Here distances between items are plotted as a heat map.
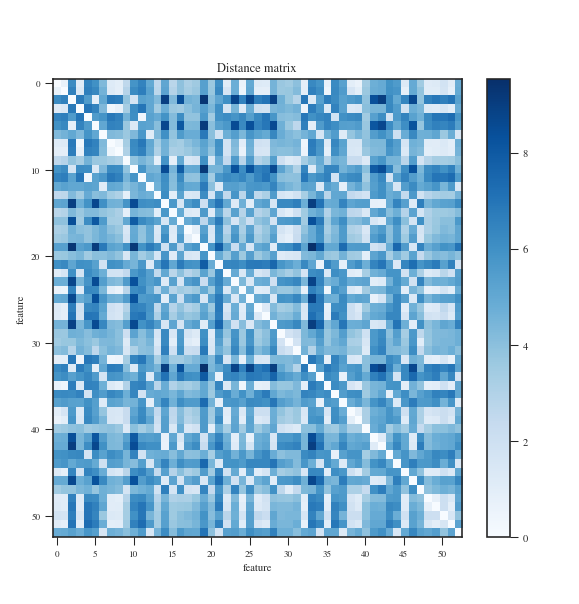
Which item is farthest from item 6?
19
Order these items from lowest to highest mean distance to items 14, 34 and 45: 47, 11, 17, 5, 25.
25, 17, 47, 11, 5
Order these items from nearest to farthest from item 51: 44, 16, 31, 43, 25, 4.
16, 31, 25, 44, 43, 4
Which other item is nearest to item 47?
30
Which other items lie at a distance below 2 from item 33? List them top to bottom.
2, 5, 10
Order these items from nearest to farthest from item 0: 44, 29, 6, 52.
29, 6, 52, 44
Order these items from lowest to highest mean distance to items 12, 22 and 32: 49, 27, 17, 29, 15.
49, 27, 15, 17, 29
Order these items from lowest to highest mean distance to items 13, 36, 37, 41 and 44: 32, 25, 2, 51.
25, 32, 51, 2
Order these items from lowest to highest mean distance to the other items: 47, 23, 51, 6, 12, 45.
45, 51, 47, 6, 12, 23
